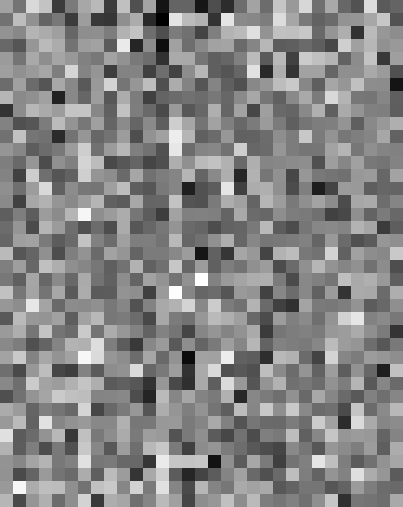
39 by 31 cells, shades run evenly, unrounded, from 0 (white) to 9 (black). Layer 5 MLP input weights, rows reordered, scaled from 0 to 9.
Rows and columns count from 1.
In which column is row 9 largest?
1
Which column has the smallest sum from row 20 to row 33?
7
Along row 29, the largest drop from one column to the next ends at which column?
31
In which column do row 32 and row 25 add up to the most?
12
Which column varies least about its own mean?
24
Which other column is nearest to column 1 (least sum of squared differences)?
26
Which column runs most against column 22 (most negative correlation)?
13
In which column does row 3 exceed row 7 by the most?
28
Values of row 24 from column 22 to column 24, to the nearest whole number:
7 7 3
